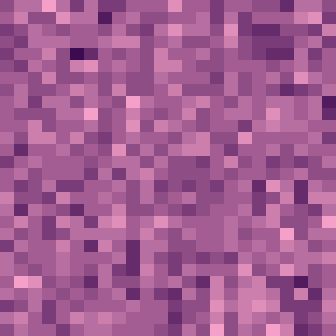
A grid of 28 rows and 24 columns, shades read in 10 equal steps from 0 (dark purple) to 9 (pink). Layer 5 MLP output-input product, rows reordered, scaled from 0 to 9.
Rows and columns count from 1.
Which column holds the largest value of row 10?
7
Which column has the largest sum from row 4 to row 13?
10
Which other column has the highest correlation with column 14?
15
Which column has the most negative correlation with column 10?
24
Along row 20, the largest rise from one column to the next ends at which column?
21
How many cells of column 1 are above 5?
8
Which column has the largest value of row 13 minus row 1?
9
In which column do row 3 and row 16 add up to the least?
19
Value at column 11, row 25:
5
